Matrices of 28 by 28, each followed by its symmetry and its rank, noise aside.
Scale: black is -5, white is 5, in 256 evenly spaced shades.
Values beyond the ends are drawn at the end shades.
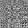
no symmetry, rank four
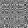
no symmetry, rank three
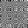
no symmetry, rank two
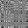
no symmetry, rank two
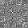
symmetric, rank four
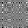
no symmetry, rank two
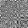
symmetric, rank four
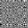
antisymmetric, rank two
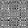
no symmetry, rank two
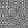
symmetric, rank four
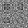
symmetric, rank three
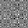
antisymmetric, rank two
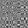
antisymmetric, rank two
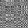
no symmetry, rank two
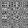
no symmetry, rank three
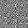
no symmetry, rank four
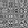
antisymmetric, rank two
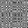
symmetric, rank two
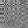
no symmetry, rank two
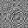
symmetric, rank four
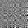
antisymmetric, rank two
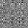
no symmetry, rank three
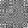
symmetric, rank four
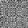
no symmetry, rank three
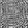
no symmetry, rank three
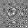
symmetric, rank four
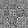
symmetric, rank four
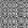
no symmetry, rank two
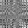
no symmetry, rank two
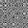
symmetric, rank three
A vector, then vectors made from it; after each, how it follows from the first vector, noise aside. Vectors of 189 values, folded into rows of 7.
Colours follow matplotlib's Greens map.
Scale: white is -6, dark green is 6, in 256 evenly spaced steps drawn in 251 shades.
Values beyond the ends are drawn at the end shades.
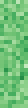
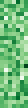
negated, scaled up.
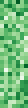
negated, scaled up.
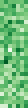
wrapped around, scaled up.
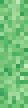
sign-scrambled.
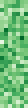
reversed, scaled up.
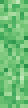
sign-scrambled.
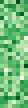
negated, scaled up.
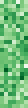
scaled up.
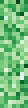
negated, scaled up.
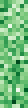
wrapped around, scaled up.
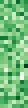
negated, scaled up.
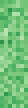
reversed, negated.
